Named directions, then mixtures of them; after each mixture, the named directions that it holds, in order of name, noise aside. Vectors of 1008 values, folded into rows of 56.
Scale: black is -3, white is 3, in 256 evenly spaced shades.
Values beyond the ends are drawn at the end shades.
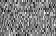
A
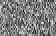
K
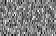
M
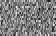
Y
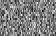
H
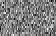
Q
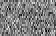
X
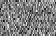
H, K, X.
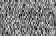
X.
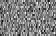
A, H, Y.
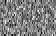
M.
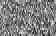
K.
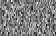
H, M.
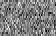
X.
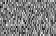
K, M.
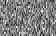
K, M.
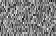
M, Q, Y.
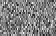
K, Q.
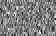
H, M, Y.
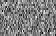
A, K, X.
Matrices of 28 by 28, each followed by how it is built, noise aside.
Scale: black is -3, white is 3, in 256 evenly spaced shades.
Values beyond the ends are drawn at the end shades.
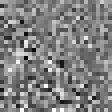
lower triangular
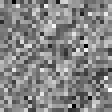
Hankel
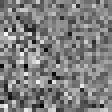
lower triangular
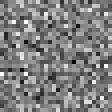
repeating rows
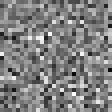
low rank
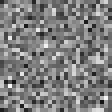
repeating rows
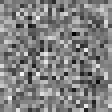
repeating rows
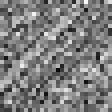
Hankel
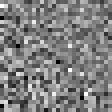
lower triangular
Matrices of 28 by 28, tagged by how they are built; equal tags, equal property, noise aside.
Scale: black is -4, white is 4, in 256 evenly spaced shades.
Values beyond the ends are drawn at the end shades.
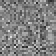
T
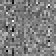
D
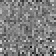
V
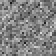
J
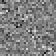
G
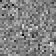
G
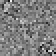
G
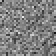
J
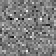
V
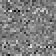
V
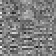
T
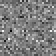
V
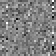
D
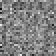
T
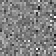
D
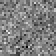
J
